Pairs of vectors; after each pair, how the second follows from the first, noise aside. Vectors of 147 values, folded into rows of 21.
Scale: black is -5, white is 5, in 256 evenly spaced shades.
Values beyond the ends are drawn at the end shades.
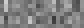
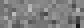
reversed, negated, partly zeroed.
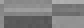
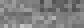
reversed, partly zeroed.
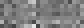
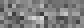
wrapped around.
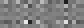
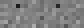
reversed, negated, partly zeroed.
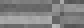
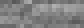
reversed, shrunk.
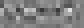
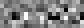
reversed, negated, scaled up.
